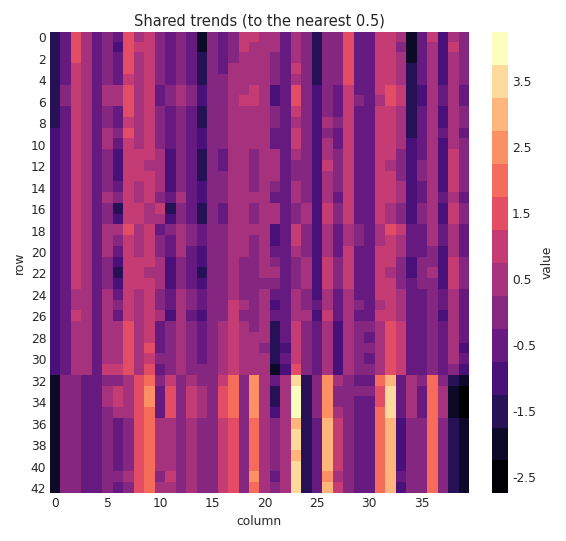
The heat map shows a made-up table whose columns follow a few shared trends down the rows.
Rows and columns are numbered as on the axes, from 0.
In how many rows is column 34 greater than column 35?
4
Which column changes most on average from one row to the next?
6
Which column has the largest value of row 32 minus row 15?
23
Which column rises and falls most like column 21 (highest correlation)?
10
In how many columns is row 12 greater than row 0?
10
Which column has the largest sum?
32
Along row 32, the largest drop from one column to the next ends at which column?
24
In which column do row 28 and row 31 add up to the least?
21
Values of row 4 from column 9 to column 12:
1 0 -0.5 0
